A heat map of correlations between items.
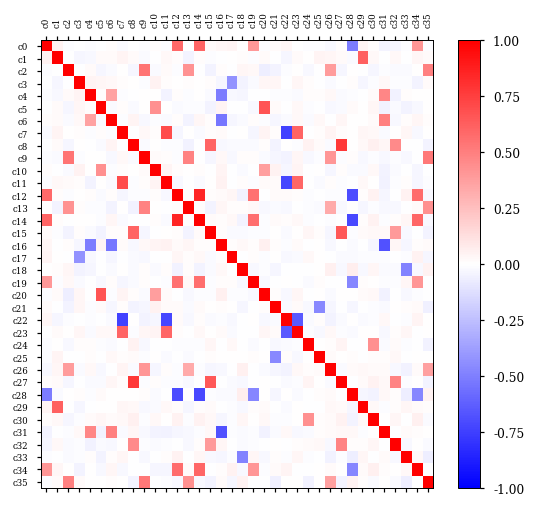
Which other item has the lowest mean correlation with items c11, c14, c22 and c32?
c28
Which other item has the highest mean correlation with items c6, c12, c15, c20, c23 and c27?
c8
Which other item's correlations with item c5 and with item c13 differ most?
c20
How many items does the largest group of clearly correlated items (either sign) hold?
6
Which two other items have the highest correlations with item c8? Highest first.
c27, c15
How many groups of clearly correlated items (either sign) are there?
11
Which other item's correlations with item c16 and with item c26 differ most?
c31
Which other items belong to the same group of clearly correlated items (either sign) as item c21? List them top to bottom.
c25
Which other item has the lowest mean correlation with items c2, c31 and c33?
c16
